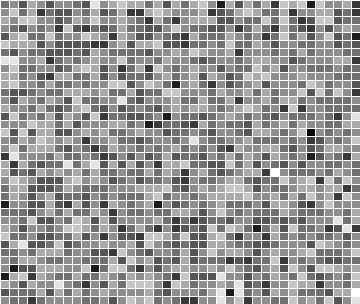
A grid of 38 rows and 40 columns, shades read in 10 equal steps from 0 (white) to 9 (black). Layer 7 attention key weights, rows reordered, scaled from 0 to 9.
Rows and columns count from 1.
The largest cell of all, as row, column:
17, 35
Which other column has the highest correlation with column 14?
32
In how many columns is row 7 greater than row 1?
21
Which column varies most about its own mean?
40
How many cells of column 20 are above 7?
1
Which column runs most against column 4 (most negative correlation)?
25
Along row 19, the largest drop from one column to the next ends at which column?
27
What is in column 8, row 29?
2
